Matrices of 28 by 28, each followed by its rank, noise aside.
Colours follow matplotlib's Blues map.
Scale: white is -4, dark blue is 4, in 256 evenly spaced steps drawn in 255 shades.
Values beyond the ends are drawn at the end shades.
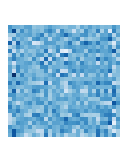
four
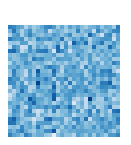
six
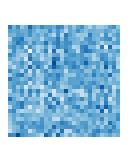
seven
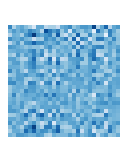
three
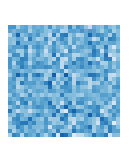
five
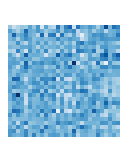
three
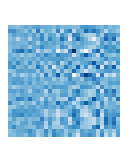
three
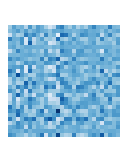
four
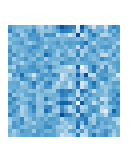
three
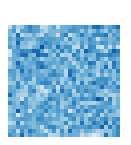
seven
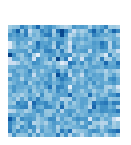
four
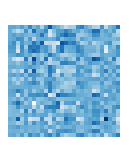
four
